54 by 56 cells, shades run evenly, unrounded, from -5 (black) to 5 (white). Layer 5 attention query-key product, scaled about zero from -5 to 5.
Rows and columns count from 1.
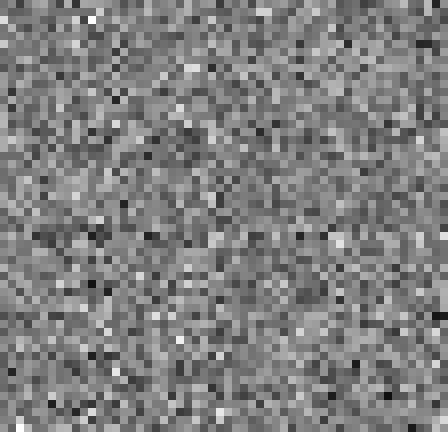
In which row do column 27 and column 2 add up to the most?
18
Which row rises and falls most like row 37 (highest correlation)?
30
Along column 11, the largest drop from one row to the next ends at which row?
40
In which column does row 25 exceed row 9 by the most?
27
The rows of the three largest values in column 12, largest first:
3, 52, 12
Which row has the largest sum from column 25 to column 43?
7
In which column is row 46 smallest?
45
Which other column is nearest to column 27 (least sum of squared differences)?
1
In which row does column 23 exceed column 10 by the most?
14
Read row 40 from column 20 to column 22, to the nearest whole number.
4 0 3
